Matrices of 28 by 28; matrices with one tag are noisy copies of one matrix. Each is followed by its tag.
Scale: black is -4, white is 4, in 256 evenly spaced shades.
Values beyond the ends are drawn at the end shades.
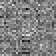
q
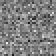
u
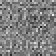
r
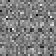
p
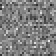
r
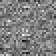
q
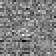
q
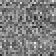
r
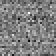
u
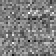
u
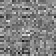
q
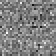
r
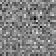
r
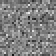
u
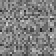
p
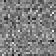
u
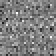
p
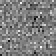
r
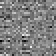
q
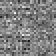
q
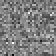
u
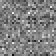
u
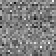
r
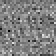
u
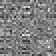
q
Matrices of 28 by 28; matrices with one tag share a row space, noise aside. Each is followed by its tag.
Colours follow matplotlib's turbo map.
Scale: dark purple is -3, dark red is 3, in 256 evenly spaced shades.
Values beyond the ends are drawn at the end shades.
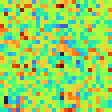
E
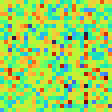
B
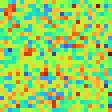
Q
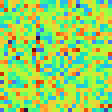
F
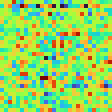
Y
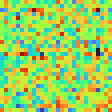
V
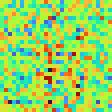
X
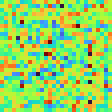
Y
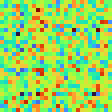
V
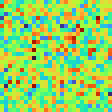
E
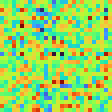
Y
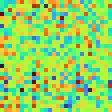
E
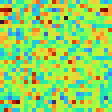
F
